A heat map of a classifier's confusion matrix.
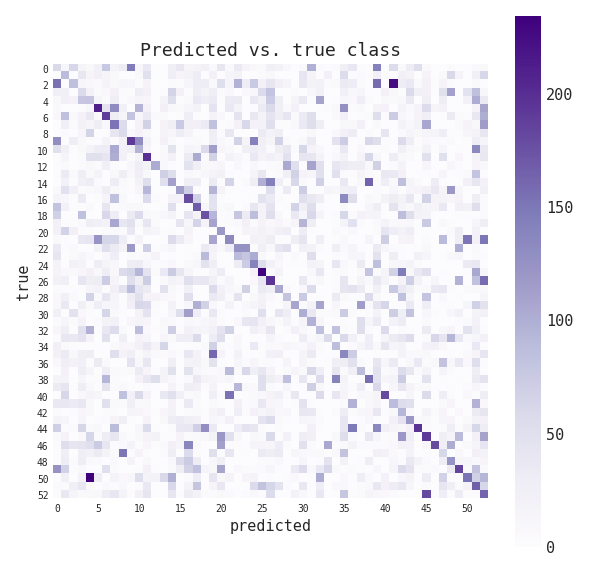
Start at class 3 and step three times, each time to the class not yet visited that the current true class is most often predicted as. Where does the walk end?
35
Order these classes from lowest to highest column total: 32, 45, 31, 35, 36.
36, 32, 31, 45, 35
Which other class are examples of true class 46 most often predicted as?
16
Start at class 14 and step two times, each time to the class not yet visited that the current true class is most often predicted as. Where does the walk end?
34
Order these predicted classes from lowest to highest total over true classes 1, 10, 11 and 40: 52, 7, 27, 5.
27, 5, 52, 7
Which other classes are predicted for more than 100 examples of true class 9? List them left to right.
0, 10, 24
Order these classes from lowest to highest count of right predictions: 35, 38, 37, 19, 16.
37, 19, 35, 38, 16
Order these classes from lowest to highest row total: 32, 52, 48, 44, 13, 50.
48, 13, 52, 32, 50, 44
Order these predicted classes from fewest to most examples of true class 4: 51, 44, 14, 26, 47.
44, 47, 14, 26, 51
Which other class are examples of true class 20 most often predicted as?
1
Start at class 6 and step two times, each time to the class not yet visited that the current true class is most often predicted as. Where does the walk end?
45
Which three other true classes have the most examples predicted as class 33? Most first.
46, 49, 48
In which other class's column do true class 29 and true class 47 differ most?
8
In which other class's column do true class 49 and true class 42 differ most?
0
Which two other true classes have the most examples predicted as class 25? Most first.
14, 51
